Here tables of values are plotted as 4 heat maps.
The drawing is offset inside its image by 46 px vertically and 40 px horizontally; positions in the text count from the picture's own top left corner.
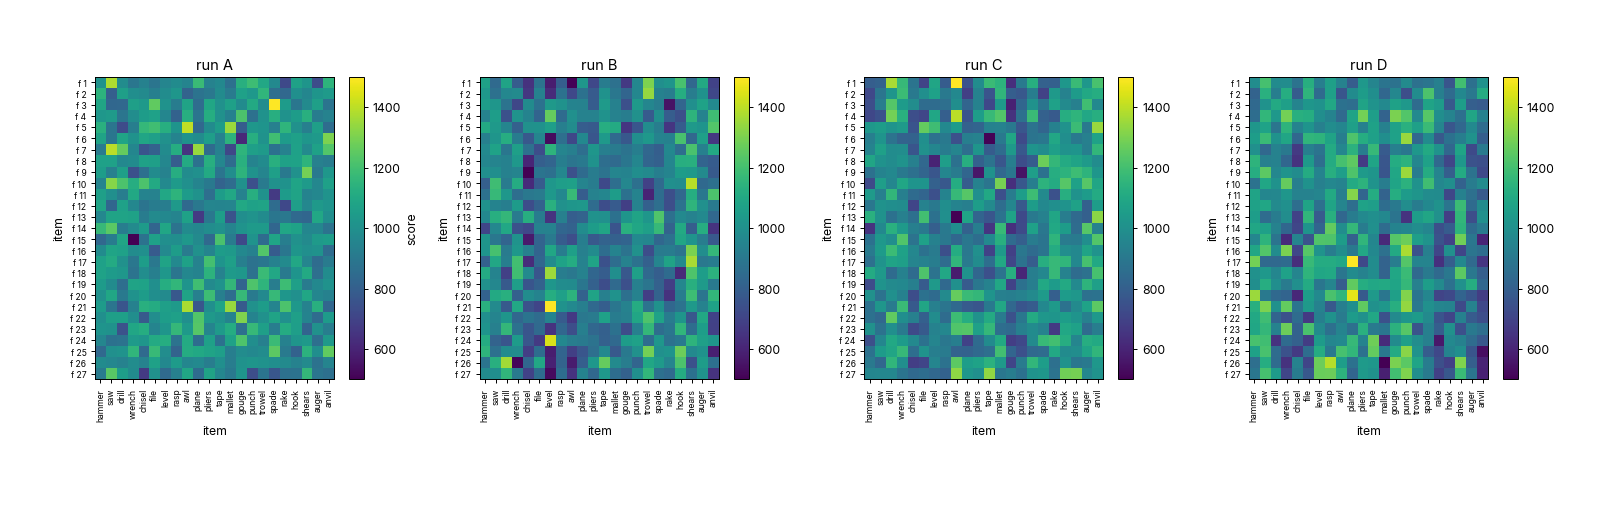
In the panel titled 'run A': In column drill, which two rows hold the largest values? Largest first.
f 7, f 10
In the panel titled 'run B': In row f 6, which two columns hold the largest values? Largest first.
hook, drill
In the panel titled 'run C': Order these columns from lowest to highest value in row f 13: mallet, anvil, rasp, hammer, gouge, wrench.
mallet, wrench, rasp, gouge, hammer, anvil
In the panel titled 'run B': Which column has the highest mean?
shears
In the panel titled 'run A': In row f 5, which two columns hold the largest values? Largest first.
awl, mallet
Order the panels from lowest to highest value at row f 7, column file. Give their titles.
run B, run A, run D, run C
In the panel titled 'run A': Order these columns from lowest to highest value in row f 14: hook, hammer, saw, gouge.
gouge, hook, hammer, saw
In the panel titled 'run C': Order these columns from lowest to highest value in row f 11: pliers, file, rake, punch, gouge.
rake, file, gouge, pliers, punch
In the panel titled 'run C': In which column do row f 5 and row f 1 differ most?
file
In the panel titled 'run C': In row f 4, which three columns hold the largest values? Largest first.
awl, drill, mallet
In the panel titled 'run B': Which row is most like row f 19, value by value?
f 12
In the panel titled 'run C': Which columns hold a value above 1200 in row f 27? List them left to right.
awl, tape, hook, shears
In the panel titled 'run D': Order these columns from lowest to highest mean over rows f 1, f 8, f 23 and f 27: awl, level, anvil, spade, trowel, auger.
anvil, auger, trowel, spade, level, awl
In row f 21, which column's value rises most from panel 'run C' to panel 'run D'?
punch
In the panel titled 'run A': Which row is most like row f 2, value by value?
f 12
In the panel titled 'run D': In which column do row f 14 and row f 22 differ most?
file
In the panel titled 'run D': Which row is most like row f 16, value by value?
f 23
